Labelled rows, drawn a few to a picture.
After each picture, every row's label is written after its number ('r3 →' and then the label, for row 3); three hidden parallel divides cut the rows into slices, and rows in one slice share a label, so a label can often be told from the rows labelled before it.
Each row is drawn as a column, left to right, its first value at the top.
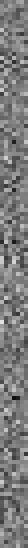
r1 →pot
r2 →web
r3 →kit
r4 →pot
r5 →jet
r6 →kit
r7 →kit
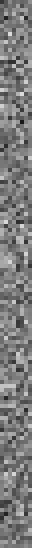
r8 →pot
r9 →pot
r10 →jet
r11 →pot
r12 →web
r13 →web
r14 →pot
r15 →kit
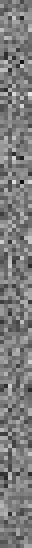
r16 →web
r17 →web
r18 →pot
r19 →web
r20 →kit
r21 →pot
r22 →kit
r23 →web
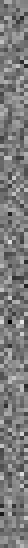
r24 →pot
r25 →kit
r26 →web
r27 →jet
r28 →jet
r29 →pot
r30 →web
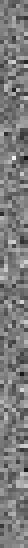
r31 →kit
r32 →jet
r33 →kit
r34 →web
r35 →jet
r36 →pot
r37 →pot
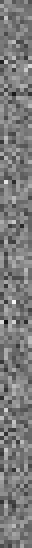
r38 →pot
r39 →web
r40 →jet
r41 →pot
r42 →kit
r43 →jet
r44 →kit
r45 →jet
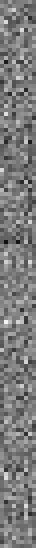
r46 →kit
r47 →pot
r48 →jet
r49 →kit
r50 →pot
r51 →pot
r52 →web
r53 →pot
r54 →jet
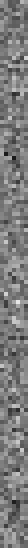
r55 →kit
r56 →kit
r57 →jet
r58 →pot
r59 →pot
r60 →kit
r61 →jet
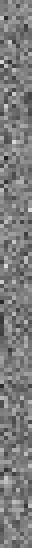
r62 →web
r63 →pot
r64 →jet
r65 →web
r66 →kit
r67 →kit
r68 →jet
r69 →kit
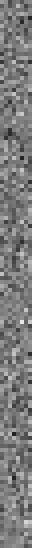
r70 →jet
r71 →kit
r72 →jet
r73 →web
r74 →jet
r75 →pot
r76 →kit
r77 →pot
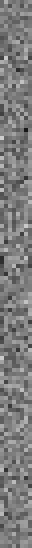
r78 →web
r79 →jet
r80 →jet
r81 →jet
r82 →jet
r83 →jet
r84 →jet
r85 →kit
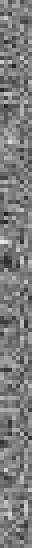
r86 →web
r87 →web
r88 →web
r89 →kit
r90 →kit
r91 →pot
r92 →web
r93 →jet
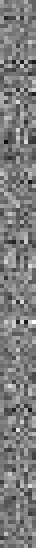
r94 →kit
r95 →pot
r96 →pot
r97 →pot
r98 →web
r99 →pot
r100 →web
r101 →pot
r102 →pot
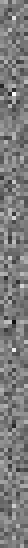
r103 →jet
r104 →kit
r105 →pot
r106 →web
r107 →jet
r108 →jet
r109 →jet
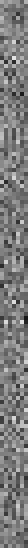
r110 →web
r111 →pot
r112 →kit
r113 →pot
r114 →web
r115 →pot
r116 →web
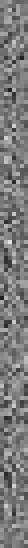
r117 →jet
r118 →web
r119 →web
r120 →pot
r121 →kit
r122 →kit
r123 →kit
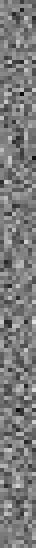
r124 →jet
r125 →web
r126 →web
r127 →jet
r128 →pot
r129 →pot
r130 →web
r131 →kit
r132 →pot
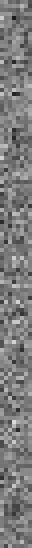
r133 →web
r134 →jet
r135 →kit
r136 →pot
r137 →pot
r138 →jet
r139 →jet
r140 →jet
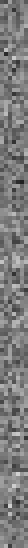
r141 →jet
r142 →jet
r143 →kit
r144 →pot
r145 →pot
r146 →jet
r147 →jet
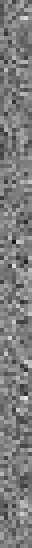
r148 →jet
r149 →jet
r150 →kit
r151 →pot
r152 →kit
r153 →web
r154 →web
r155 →kit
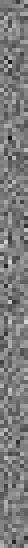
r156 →jet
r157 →web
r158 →pot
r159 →kit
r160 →kit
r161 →jet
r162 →jet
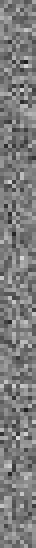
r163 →kit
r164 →kit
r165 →web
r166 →pot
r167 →kit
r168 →pot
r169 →pot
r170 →jet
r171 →jet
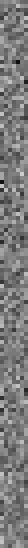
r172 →pot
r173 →kit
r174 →jet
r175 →jet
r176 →jet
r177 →jet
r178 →kit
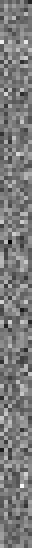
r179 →pot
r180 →web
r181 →pot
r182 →kit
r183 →kit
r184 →pot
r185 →pot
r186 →kit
